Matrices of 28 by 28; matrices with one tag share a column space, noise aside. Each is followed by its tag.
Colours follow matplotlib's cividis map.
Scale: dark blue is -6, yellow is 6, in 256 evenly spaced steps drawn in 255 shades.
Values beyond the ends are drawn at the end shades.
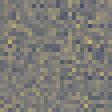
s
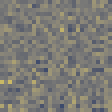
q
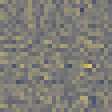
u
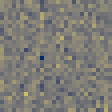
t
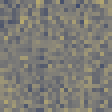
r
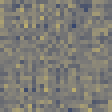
r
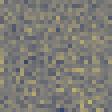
q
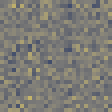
s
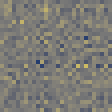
u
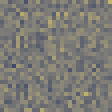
t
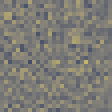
s
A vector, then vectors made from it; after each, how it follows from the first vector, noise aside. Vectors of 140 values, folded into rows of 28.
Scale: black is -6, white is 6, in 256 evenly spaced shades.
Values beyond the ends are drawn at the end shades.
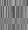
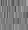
negated, partly zeroed.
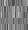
negated.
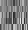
reversed, scaled up.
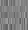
wrapped around, shrunk.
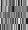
wrapped around, negated, scaled up.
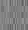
wrapped around, shrunk.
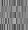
wrapped around.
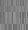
reversed, negated, shrunk.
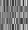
wrapped around, negated, scaled up.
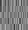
wrapped around.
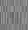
wrapped around, shrunk.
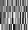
reversed, negated, scaled up.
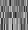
wrapped around, negated, scaled up.
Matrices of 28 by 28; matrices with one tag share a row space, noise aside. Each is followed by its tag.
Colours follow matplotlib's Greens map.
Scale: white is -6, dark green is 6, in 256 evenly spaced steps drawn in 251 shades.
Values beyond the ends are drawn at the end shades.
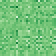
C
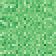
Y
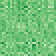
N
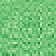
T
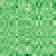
C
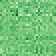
C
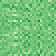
T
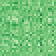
T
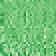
Y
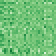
Y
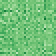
Y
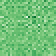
N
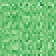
T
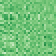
Y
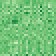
T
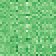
C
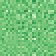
N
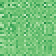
Y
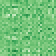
T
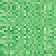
Y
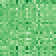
C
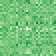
C
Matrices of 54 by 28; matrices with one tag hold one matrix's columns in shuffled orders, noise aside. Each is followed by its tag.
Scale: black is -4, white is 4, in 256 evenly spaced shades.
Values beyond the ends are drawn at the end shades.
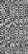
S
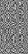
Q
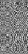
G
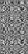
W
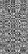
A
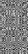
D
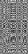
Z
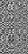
Q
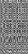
Z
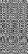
Z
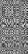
S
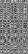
Z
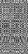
Z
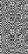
Q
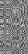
S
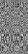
G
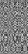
G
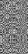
Q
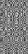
D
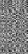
A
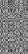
A
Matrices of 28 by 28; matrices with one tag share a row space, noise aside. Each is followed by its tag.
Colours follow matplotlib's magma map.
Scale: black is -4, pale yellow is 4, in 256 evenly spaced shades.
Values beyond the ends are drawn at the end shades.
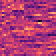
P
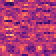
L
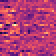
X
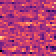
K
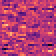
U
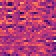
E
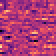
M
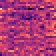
K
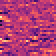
M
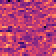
E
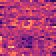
K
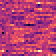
P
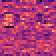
L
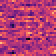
K
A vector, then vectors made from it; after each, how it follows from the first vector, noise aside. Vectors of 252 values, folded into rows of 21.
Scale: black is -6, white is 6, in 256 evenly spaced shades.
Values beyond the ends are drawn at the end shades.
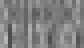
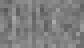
wrapped around, negated, shrunk.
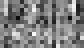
reversed, negated, scaled up.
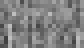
negated.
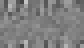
wrapped around, negated, partly zeroed.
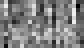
reversed, negated, scaled up.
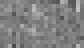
wrapped around, negated, partly zeroed.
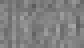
wrapped around, shrunk.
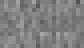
wrapped around, shrunk.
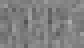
wrapped around, negated, shrunk.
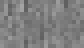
wrapped around, shrunk.
